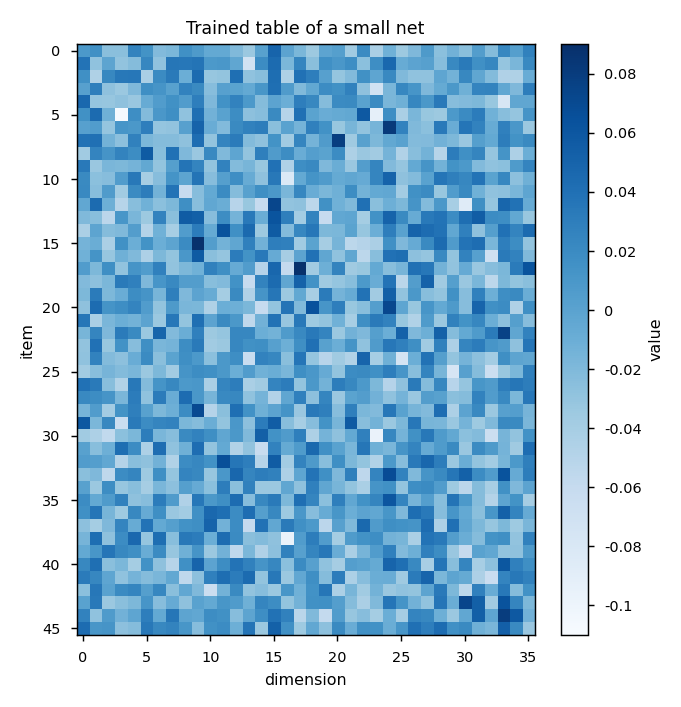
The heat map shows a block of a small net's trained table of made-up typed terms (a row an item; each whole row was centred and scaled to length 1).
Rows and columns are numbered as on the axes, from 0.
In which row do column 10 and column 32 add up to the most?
36
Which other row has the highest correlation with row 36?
41
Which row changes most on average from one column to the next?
5
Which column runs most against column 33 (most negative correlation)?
17
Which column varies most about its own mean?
33
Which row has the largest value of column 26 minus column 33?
4
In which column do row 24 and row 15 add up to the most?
9
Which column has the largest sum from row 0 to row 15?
15
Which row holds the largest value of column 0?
29
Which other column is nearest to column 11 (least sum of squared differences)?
27
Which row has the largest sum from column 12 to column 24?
35
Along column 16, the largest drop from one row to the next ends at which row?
38
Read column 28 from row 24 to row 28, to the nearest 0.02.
0 -0.02 0.02 0 0.04
